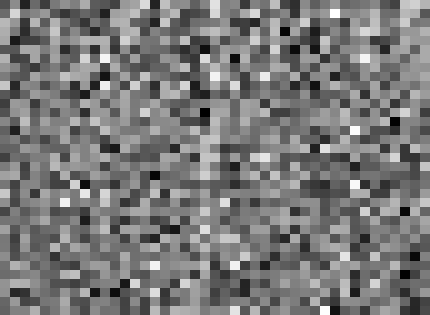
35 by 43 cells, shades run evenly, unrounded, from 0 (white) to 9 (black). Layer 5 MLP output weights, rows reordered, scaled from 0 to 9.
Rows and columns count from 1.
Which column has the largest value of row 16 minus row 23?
11
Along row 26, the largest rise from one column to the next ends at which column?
12
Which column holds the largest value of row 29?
42
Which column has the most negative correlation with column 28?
35
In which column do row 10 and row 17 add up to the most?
32
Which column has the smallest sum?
22
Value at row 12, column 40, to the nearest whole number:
7
